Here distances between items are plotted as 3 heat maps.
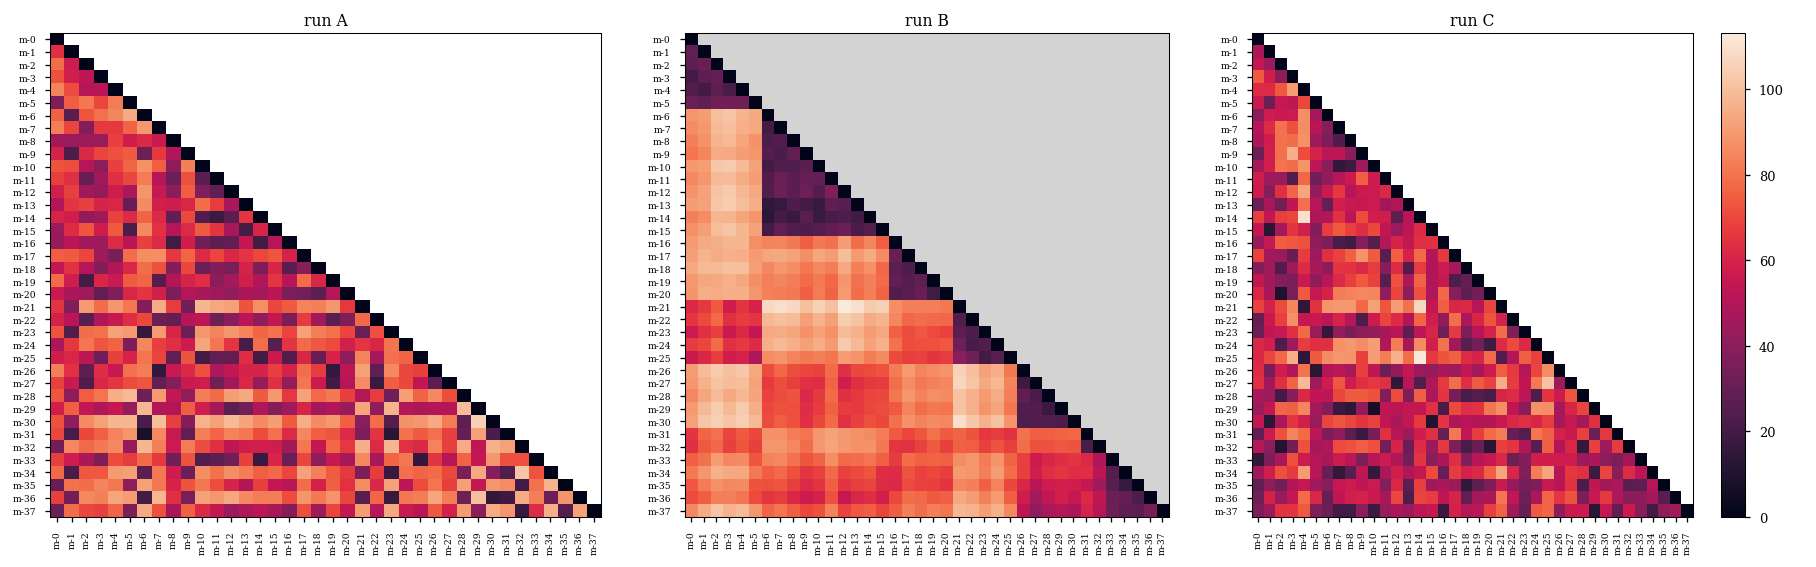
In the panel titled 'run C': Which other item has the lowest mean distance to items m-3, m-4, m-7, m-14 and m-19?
m-11
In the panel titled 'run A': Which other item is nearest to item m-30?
m-36
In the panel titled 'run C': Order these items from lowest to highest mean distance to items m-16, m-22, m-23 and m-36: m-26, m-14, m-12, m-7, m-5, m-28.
m-7, m-5, m-28, m-26, m-12, m-14
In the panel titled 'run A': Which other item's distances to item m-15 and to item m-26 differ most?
m-5
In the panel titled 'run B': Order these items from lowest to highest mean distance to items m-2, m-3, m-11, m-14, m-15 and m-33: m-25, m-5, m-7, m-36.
m-7, m-36, m-5, m-25
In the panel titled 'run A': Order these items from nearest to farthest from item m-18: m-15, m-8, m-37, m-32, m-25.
m-25, m-8, m-37, m-32, m-15
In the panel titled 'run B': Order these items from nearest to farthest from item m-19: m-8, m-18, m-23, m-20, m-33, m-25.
m-20, m-18, m-25, m-23, m-33, m-8
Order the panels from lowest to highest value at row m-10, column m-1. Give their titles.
run C, run A, run B
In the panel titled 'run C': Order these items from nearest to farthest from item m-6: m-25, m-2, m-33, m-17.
m-33, m-2, m-17, m-25
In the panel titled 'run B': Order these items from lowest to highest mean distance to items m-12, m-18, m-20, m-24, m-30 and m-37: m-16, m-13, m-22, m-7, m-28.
m-16, m-28, m-13, m-7, m-22
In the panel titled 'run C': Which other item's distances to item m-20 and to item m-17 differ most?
m-2
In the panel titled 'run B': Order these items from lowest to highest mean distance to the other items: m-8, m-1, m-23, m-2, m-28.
m-8, m-28, m-23, m-1, m-2
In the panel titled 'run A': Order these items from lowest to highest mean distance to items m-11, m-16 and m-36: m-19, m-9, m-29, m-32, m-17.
m-9, m-19, m-29, m-32, m-17
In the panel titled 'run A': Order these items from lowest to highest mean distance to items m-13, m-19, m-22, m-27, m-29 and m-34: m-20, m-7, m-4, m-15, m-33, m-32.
m-7, m-20, m-15, m-33, m-4, m-32
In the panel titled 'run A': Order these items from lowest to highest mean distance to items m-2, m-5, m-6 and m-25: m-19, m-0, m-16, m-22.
m-16, m-22, m-19, m-0
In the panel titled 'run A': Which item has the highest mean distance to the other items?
m-30
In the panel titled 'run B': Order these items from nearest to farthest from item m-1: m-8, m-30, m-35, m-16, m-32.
m-32, m-35, m-8, m-16, m-30
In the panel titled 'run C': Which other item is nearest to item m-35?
m-18
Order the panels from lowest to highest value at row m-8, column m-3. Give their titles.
run A, run C, run B
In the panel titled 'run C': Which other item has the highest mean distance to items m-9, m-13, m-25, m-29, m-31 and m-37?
m-3
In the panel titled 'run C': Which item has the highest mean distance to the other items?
m-25
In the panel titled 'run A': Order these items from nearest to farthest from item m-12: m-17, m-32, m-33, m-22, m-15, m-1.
m-33, m-22, m-15, m-32, m-17, m-1
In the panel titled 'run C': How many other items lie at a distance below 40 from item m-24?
7
